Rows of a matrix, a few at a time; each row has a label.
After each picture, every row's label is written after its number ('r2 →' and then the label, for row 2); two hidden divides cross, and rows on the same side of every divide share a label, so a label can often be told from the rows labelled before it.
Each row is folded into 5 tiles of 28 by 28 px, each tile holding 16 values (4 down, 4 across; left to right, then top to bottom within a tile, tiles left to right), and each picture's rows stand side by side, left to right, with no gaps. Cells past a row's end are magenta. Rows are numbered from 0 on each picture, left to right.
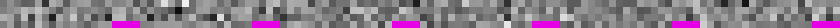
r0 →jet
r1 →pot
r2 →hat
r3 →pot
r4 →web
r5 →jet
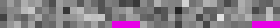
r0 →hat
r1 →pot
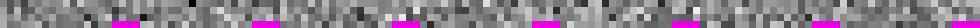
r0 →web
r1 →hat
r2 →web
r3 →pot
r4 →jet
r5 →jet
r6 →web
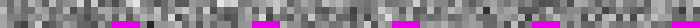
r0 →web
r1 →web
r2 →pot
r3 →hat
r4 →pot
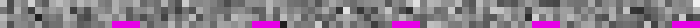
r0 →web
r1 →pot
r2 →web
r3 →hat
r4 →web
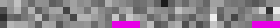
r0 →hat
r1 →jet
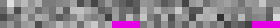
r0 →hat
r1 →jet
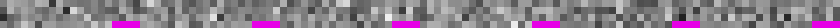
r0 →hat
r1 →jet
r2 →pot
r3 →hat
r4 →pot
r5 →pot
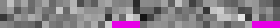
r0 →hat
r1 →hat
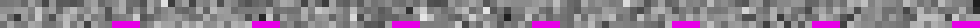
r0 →jet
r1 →hat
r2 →jet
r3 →web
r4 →pot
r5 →jet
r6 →hat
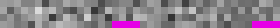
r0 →jet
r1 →jet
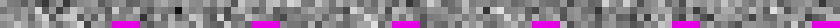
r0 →jet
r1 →pot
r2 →hat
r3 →hat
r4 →pot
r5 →hat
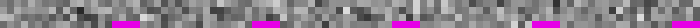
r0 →web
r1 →web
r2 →web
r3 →hat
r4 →pot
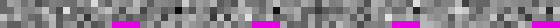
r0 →web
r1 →pot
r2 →pot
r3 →jet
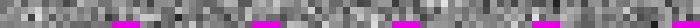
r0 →jet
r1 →web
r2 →hat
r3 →hat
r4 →web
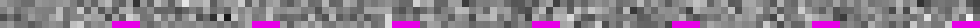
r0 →hat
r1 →pot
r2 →pot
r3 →jet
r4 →web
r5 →pot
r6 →hat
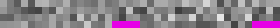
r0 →pot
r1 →pot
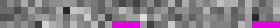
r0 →hat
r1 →web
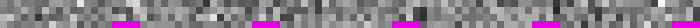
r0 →web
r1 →jet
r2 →pot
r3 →hat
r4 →pot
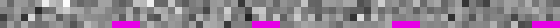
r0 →pot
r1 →jet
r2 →pot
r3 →jet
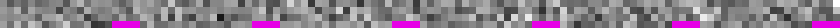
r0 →web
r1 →jet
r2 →hat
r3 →pot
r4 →web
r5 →web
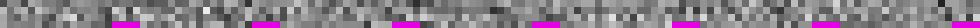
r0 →jet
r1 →web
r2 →hat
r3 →web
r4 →pot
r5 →web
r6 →jet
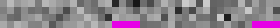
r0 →hat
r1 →pot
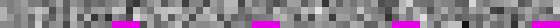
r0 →jet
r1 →jet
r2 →jet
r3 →web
